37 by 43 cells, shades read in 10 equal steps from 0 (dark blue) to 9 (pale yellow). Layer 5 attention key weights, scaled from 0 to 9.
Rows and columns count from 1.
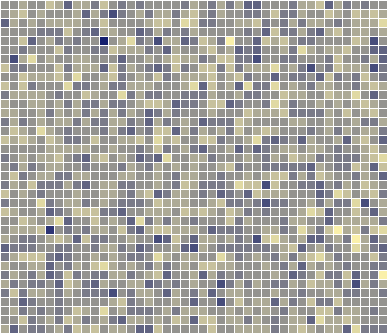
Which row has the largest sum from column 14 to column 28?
16
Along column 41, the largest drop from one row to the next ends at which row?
23
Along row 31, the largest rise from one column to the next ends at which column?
43
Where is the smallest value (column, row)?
12, 5
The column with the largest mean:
40
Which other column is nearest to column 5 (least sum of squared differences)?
2
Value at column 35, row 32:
7
